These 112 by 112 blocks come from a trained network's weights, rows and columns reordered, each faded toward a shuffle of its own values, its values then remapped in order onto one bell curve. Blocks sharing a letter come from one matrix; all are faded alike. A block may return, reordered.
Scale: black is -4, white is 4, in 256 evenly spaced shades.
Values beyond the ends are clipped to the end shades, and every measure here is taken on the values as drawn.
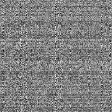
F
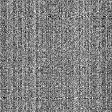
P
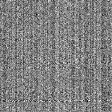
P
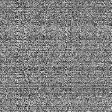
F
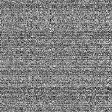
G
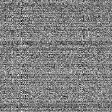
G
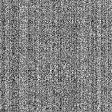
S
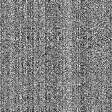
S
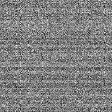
F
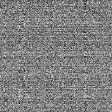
F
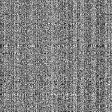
P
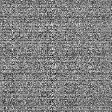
F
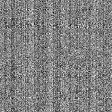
S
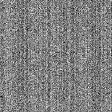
S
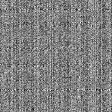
P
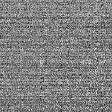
G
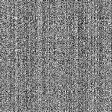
S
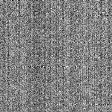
S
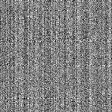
P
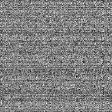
G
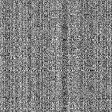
P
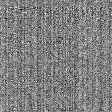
S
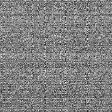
F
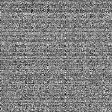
G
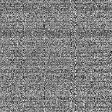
F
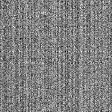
P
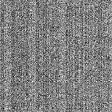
S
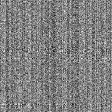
P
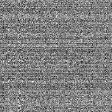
G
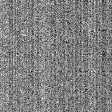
S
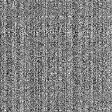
P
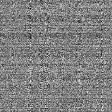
F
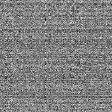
F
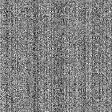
S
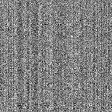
S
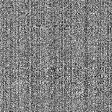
S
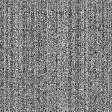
P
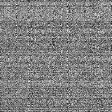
F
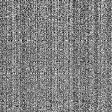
P
